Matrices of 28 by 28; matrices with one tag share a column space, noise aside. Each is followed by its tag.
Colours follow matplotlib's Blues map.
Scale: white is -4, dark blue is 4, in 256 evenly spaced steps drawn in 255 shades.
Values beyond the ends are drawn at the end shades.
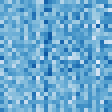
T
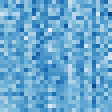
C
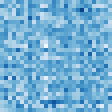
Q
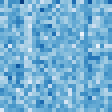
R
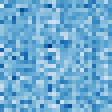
Q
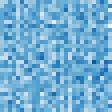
T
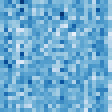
C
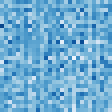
T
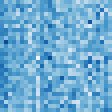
T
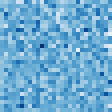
C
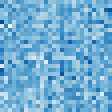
T
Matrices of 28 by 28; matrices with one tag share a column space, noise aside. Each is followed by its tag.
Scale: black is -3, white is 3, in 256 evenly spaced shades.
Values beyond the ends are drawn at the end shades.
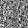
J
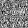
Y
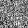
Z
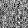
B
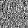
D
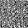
Z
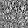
D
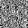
J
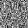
D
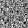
Y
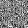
Z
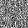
Z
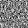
D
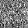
Y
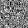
D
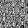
Z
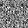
Y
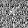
Y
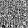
Z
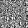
Z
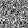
Y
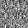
D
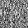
B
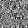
D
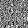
Z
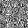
Y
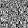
Y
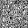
J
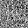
J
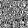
Y
